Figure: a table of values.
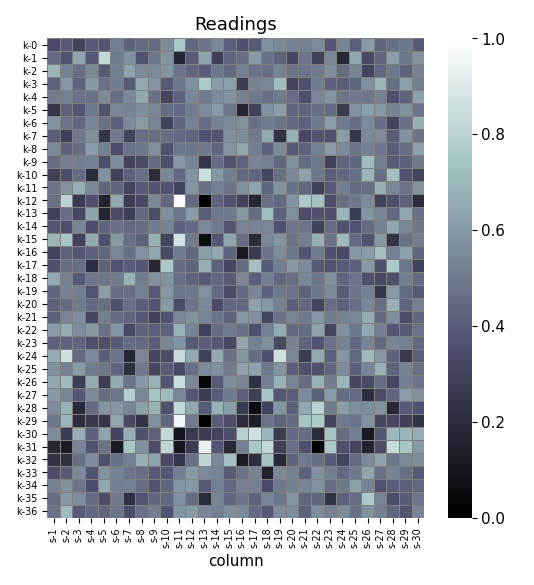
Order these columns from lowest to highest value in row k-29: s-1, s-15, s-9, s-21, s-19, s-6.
s-15, s-19, s-1, s-9, s-6, s-21
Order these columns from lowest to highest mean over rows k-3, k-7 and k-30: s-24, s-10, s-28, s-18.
s-24, s-28, s-10, s-18
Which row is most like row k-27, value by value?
k-18
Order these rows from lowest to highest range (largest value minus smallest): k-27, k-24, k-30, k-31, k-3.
k-3, k-27, k-24, k-30, k-31
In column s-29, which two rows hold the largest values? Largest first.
k-31, k-30
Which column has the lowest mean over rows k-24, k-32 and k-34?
s-10
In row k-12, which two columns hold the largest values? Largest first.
s-11, s-2
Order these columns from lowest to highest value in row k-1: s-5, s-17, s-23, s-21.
s-21, s-23, s-17, s-5
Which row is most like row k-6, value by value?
k-4
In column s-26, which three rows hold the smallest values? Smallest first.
k-30, k-31, k-27
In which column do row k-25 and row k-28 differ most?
s-17
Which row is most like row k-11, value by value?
k-25
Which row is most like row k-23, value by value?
k-14
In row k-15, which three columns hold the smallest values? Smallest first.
s-13, s-17, s-28
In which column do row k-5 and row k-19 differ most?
s-27
